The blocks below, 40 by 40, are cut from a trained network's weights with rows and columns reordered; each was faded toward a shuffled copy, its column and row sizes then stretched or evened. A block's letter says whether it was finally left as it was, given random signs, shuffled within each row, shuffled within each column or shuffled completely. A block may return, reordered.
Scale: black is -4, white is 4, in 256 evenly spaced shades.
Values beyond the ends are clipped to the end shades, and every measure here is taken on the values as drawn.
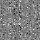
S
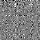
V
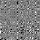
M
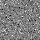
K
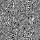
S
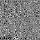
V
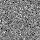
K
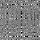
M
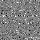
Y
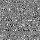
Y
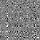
M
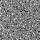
K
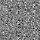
S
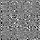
M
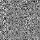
V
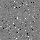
K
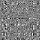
M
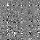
V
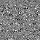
Y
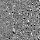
S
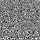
Y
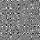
M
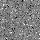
K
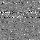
Y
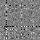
V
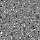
S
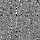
S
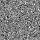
K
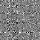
V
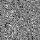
S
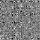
V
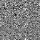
V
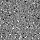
K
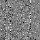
S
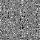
S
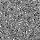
K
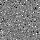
K
